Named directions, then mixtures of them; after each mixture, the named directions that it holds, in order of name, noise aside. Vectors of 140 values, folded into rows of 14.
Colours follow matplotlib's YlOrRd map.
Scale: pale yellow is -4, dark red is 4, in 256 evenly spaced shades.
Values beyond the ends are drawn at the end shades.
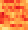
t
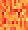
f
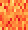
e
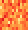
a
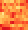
t.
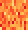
e, f.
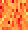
a.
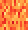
f.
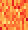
e, f.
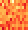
a, e, t.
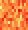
a.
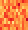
a, f.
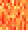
a, e, f.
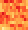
t.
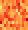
a, f, t.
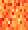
a.
